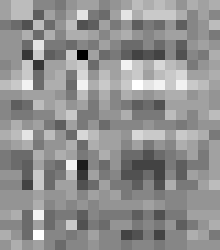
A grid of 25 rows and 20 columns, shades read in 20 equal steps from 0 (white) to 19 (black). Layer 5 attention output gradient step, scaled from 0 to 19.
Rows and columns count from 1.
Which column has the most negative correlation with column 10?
7
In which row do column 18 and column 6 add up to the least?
9
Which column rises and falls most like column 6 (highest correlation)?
10
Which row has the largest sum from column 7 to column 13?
6
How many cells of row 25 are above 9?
3
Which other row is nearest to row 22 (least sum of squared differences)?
5
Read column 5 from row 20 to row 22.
8 9 11
